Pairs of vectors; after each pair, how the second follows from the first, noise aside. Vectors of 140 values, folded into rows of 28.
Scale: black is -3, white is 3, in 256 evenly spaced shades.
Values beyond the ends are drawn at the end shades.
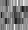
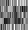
copied.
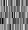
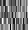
sign-scrambled.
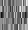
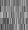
reversed, negated, shrunk.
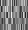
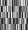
copied.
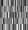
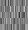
reversed, negated, shrunk.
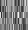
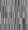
shrunk.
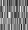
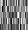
reversed.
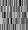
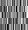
reversed.
